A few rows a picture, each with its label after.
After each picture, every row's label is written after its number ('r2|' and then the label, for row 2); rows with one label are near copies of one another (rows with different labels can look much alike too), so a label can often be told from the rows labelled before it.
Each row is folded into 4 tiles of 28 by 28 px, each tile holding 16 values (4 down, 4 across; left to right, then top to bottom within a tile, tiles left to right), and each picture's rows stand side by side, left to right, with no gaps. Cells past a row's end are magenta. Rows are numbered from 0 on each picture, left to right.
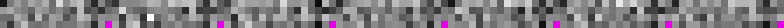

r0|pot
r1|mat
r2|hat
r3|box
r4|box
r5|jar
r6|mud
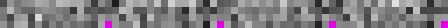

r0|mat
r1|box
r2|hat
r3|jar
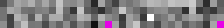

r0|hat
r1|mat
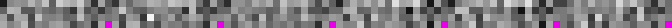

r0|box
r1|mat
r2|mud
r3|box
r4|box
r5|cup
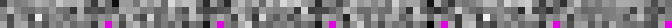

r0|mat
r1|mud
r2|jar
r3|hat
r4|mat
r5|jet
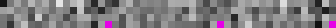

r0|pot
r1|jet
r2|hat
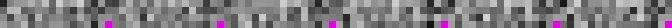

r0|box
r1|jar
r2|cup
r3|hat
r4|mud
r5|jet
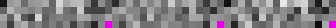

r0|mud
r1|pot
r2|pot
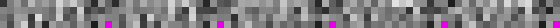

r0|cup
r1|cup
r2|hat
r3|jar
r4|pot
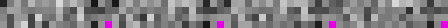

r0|cup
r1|mud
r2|mud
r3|jar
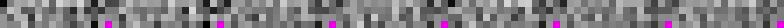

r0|box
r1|hat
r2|mud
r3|cup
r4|pot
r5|mud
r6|box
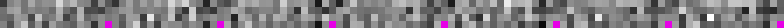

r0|cup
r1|cup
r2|hat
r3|jet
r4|mud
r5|mat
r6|mat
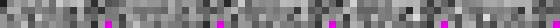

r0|box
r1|hat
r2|jet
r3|jet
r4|mat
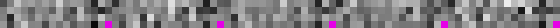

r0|hat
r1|cup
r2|hat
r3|jet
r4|jar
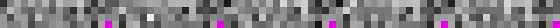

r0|box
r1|mat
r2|pot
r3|jet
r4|mud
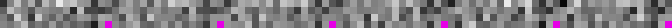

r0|jar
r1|jar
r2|box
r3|cup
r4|pot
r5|jet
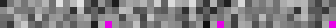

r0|pot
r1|box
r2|jet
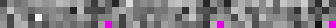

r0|mat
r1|jet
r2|box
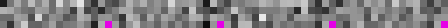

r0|pot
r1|hat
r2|mat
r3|pot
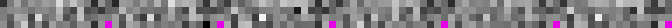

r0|cup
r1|mud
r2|mat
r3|cup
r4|mud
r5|mat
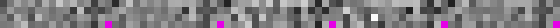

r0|jar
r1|jet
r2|box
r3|mat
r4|jet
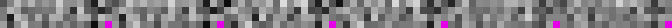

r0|hat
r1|hat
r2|pot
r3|pot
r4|jet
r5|jar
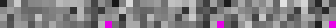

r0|jet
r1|jet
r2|pot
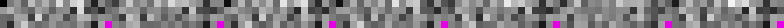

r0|pot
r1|jar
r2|pot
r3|pot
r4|jar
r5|jet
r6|jar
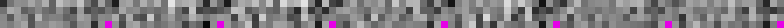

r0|box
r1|mud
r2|box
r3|pot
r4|cup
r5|jet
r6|hat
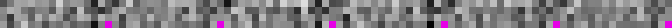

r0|hat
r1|jet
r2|box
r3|hat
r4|box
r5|jet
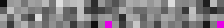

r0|mud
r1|hat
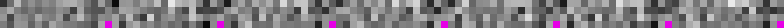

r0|jet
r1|mud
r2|pot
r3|pot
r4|jet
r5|mud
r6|jar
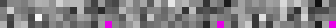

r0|mat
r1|jar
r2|cup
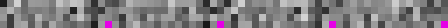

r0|jet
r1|hat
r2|jet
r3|cup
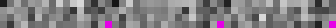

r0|pot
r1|jet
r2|mud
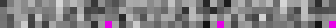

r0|cup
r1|hat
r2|mud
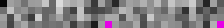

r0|mud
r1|box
